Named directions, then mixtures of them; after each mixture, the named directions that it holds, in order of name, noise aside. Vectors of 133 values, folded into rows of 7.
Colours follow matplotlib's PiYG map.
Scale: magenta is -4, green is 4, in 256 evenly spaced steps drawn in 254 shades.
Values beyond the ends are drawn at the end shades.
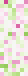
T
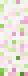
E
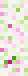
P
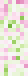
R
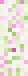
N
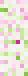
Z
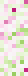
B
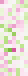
N.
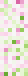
R, Z.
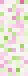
N.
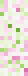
P, Z.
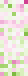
B, T, Z.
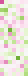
N, Z.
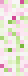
N, R, T.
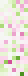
E, P, T.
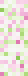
Z.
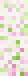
E, N, P.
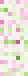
Z.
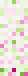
E.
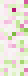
B.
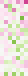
B, R, Z.
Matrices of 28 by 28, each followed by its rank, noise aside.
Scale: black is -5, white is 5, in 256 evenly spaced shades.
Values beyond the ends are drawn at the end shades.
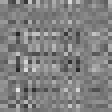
two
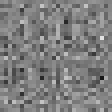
four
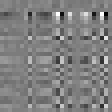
one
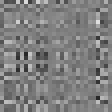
two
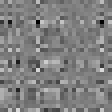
two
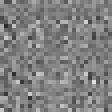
four
